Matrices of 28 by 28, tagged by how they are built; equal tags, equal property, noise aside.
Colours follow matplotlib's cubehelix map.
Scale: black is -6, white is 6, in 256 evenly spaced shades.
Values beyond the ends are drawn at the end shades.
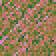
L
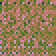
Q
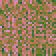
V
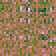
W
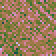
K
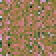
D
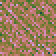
K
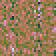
D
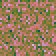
Q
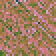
K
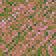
L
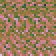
Q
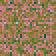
Q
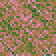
K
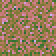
Q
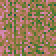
V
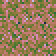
Q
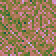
K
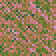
K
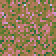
Q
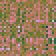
W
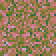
Q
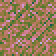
L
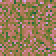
V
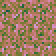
Q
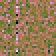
D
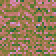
V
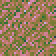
L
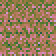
Q
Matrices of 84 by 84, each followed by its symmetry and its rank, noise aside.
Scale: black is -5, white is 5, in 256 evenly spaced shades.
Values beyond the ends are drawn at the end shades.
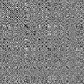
symmetric, rank four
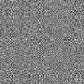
no symmetry, rank five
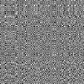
no symmetry, rank five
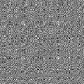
symmetric, rank five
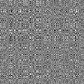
no symmetry, rank four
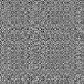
no symmetry, rank four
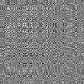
symmetric, rank three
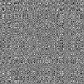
antisymmetric, rank four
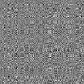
antisymmetric, rank four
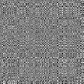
no symmetry, rank three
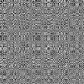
symmetric, rank four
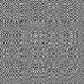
symmetric, rank three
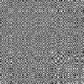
symmetric, rank three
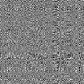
no symmetry, rank five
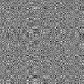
no symmetry, rank four
